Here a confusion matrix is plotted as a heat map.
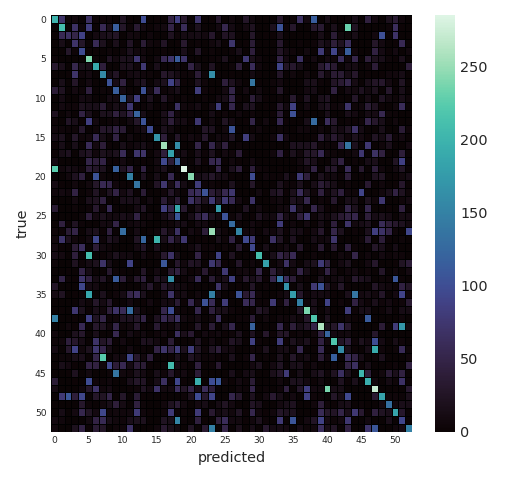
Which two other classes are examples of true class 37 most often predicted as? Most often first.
11, 17
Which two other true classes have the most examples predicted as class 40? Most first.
47, 36
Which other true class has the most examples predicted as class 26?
14
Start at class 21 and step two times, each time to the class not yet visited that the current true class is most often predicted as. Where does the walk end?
35
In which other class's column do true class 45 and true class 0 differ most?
9
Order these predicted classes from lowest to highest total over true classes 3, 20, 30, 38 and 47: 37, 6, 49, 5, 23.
49, 23, 37, 6, 5
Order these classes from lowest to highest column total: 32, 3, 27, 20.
32, 27, 20, 3
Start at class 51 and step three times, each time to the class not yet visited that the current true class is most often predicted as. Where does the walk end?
43
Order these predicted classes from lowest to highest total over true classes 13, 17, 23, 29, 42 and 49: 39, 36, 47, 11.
11, 36, 39, 47
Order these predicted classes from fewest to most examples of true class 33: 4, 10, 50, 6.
6, 10, 4, 50
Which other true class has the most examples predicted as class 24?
46
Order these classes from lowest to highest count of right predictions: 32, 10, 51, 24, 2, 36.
32, 2, 51, 10, 36, 24
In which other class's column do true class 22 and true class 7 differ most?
23
